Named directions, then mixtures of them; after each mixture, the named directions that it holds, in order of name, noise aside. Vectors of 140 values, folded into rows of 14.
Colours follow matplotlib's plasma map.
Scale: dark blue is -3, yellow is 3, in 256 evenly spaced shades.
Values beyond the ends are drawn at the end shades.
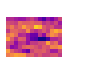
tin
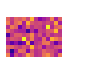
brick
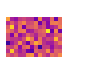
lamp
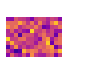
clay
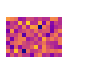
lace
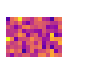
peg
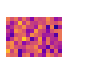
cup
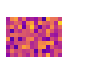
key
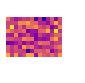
brick, lamp, tin.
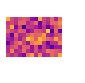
lamp, tin.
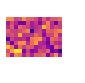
clay.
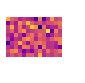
key, lace, lamp.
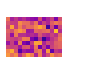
cup, lamp, tin.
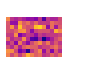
cup, lamp, tin.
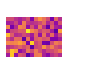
brick.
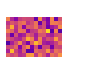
lamp.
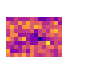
brick, clay, tin.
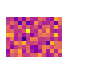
brick, clay, cup.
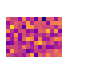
brick, key, lamp.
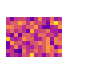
clay, lamp.
